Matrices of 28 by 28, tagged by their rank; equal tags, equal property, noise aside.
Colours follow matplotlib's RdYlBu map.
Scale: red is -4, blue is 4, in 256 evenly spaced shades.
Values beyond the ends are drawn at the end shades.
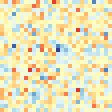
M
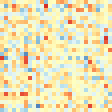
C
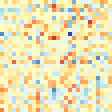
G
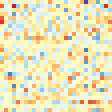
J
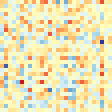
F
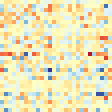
G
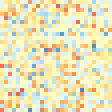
J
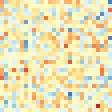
F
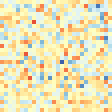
J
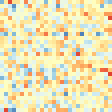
C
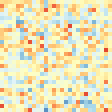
M
